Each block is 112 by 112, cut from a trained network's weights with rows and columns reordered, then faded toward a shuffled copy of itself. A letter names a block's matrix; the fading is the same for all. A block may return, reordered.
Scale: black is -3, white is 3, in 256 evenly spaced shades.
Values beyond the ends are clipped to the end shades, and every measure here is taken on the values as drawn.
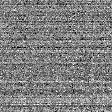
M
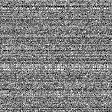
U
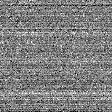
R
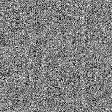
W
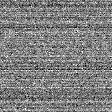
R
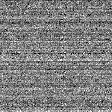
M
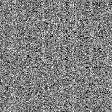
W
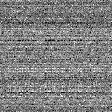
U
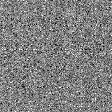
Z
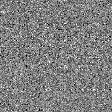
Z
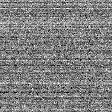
M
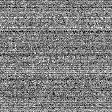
R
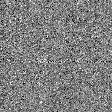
Z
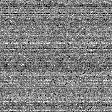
U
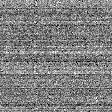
M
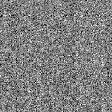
W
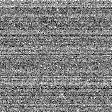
R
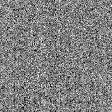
W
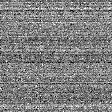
R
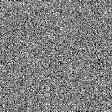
Z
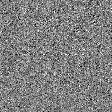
Z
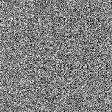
W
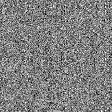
W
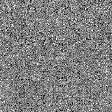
Z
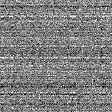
U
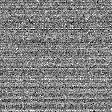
U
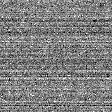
R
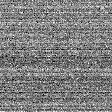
R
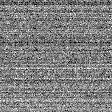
R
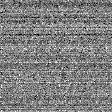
M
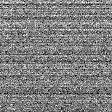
R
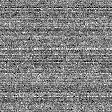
U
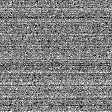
R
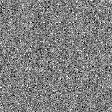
Z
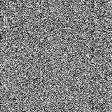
W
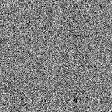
W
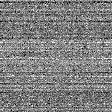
R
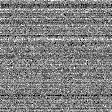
U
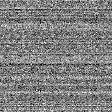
M
